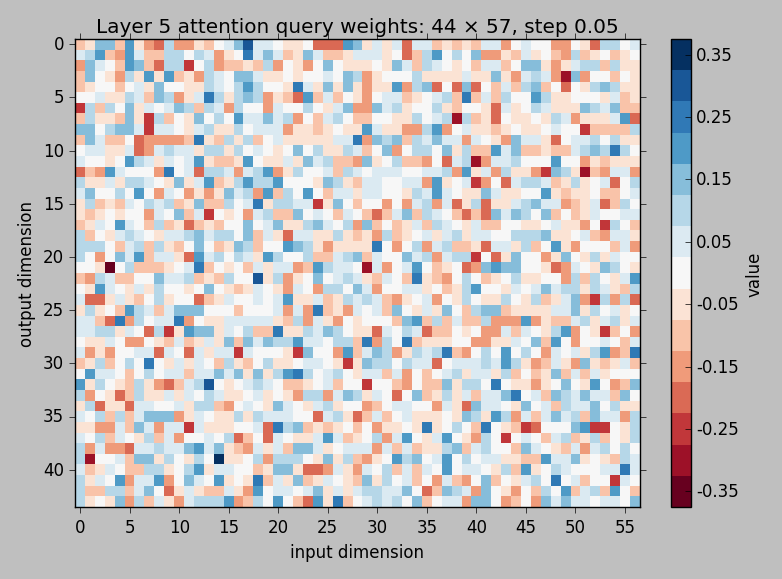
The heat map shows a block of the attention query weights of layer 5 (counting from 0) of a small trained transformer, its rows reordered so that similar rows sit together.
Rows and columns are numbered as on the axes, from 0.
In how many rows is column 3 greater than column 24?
18
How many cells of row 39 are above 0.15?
4
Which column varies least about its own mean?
31
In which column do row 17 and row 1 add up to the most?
17
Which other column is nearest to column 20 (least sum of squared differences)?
26
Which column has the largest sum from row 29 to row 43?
37
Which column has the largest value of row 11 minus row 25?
23
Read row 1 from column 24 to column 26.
0.05 -0.1 -0.1
